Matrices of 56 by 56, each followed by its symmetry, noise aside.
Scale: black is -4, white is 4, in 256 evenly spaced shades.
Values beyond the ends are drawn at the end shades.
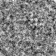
symmetric across the other diagonal.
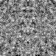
mirrored left to right.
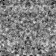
mirrored left to right.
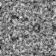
mirrored top to bottom.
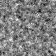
antisymmetric.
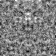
mirrored left to right.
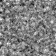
no symmetry.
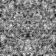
mirrored left to right.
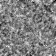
symmetric across the other diagonal.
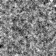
no symmetry.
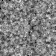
mirrored top to bottom.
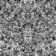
mirrored left to right.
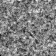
no symmetry.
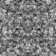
mirrored left to right.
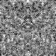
mirrored left to right.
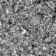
symmetric across the other diagonal.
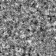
antisymmetric.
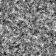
same after a half turn.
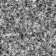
no symmetry.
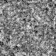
symmetric across the other diagonal.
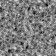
same after a half turn.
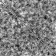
symmetric.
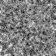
symmetric across the other diagonal.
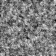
no symmetry.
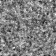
antisymmetric.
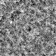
symmetric.
